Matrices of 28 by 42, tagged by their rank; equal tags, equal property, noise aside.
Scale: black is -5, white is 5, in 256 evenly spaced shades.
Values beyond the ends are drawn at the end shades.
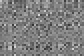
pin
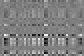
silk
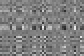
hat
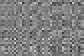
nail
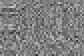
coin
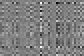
hat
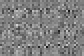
pin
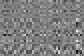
nail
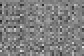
pin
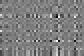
hat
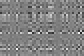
hat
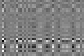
silk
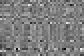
pin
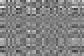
hat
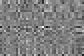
pin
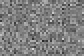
coin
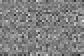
coin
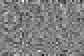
coin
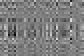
hat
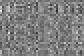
pin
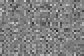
coin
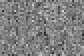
coin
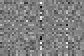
nail
